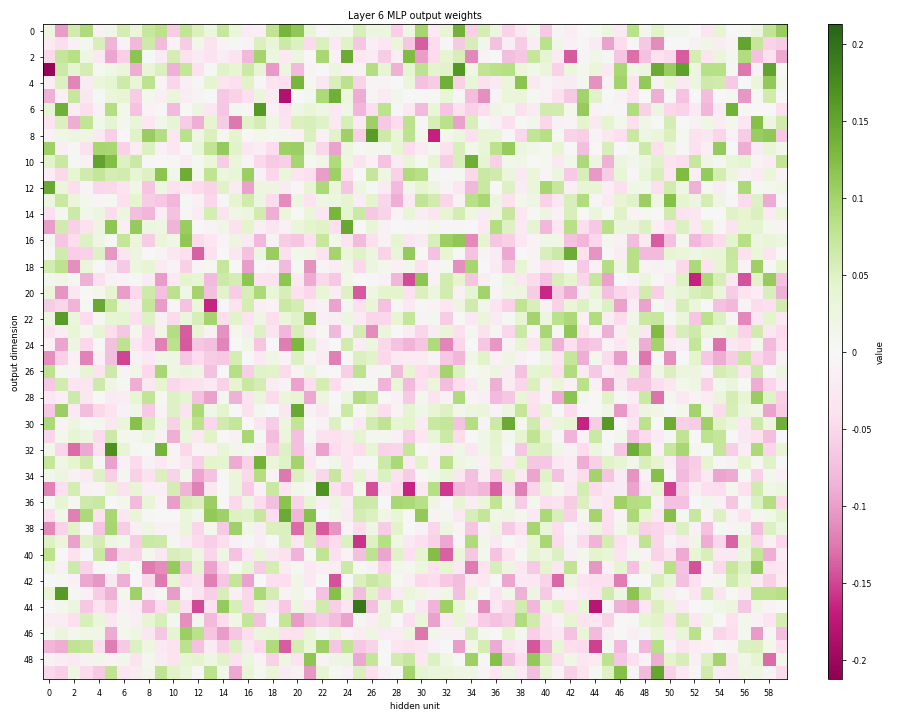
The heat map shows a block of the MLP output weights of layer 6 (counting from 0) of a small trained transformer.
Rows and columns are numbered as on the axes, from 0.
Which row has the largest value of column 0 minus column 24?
12
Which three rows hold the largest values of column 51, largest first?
3, 11, 32
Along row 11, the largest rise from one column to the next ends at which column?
23
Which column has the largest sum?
57
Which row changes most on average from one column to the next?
24
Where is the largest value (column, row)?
25, 44
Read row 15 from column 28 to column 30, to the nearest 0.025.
0 0 0
